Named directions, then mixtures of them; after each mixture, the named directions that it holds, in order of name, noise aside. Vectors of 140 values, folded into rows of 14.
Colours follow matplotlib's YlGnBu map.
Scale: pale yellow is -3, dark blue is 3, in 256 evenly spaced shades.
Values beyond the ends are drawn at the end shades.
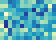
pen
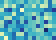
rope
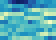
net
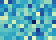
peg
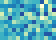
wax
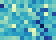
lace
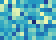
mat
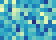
mat.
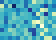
lace.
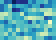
mat, net.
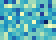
mat, rope, wax.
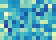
pen.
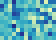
mat, wax.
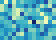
mat.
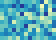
wax.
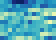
net.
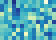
mat, wax.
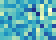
peg, wax.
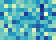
lace, pen, wax.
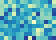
peg, rope.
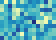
mat.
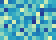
peg, rope.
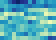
net.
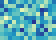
lace, peg, rope.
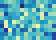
pen, wax.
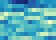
net.
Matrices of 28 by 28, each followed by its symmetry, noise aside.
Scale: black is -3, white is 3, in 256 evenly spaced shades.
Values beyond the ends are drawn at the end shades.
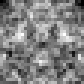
mirrored left to right.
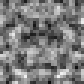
mirrored left to right.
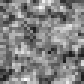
no symmetry.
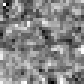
no symmetry.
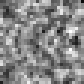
mirrored top to bottom.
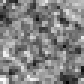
symmetric across the other diagonal.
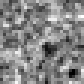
symmetric.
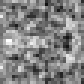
mirrored top to bottom.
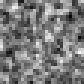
no symmetry.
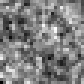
symmetric across the other diagonal.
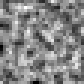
symmetric across the other diagonal.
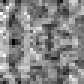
mirrored top to bottom.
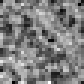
symmetric across the other diagonal.
